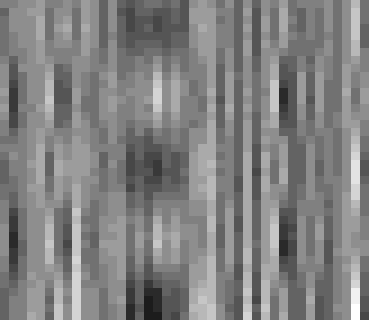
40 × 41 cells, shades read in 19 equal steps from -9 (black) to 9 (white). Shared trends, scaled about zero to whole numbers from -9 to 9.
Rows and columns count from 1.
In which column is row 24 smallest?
15
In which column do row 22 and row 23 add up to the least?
18
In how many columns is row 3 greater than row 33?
12
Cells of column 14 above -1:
26
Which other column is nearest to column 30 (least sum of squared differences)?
28
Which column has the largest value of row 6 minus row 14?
32
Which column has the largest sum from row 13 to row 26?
40
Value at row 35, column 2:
-3
